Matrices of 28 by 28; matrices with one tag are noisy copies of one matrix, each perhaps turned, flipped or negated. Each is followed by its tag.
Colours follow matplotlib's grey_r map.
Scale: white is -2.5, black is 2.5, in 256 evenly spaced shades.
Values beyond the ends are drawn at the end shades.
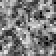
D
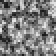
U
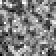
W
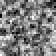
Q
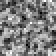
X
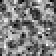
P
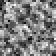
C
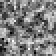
U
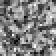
X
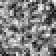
X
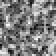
W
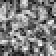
Q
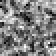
W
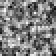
X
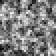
Q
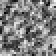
C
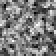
W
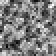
C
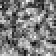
U
